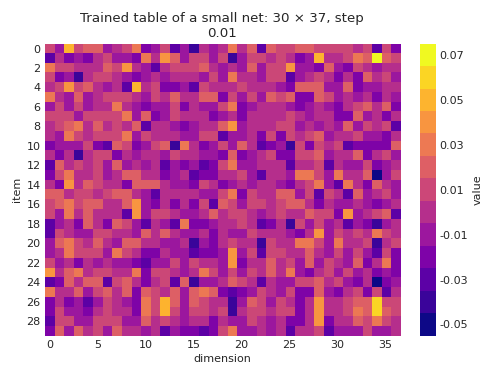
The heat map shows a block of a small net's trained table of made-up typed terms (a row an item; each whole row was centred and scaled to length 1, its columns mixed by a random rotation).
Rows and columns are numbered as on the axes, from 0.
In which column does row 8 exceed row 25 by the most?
19
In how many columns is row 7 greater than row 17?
13
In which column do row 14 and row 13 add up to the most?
2
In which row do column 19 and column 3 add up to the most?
8
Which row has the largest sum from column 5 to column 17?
25
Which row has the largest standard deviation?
1
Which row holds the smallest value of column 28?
15
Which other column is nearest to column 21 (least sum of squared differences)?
24
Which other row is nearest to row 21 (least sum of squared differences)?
0
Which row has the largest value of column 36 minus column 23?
10
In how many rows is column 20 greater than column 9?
7
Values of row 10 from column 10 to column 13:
-0.01 0.01 0.02 -0.04
